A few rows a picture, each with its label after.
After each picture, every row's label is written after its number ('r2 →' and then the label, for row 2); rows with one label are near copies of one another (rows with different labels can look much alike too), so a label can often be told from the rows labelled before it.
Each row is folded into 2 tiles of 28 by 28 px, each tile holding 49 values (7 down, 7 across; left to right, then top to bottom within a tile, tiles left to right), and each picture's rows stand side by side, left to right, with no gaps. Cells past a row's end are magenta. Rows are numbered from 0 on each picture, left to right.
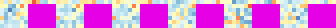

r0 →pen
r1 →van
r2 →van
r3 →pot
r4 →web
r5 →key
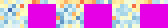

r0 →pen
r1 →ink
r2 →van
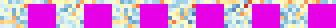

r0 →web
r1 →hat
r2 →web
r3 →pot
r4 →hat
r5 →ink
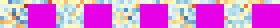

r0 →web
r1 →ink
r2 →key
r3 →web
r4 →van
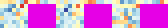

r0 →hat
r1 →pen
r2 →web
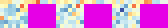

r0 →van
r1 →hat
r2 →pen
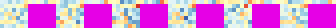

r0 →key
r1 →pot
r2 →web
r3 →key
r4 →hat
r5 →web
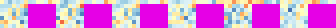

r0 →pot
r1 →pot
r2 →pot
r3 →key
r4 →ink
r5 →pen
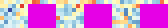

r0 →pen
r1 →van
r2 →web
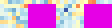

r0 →web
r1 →pen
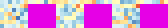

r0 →key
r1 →van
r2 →web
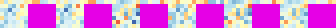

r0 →pen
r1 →pen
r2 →pot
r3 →ink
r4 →pot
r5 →pot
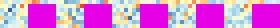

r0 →pen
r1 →web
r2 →key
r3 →ink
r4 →van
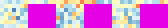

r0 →key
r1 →ink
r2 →web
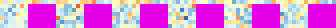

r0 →pen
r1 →van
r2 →ink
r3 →key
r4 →web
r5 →ink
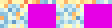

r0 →ink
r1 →ink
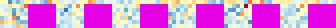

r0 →web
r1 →pen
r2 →key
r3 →ink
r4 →hat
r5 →van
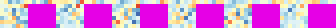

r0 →web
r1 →hat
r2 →pot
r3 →key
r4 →pot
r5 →pen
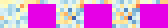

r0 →van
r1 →key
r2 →key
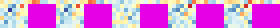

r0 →pen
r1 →pen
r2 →key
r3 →hat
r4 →hat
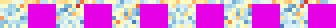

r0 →van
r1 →hat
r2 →pot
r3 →ink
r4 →pot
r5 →hat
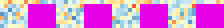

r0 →ink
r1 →key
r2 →van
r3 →pot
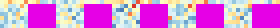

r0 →ink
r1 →key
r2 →hat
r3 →van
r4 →key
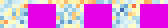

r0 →pot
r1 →ink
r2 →pen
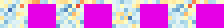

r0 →pen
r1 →hat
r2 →key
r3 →hat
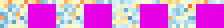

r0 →ink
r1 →ink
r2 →key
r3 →van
